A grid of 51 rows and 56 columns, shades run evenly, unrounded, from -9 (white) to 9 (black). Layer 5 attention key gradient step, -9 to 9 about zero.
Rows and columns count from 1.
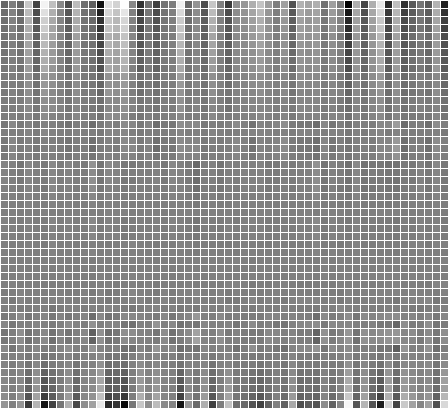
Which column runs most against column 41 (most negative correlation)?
40
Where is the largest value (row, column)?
1, 44
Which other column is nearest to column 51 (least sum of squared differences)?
18
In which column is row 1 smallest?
16
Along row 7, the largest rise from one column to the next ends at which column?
49
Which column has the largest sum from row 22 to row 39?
25
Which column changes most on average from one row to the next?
50
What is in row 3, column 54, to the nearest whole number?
2
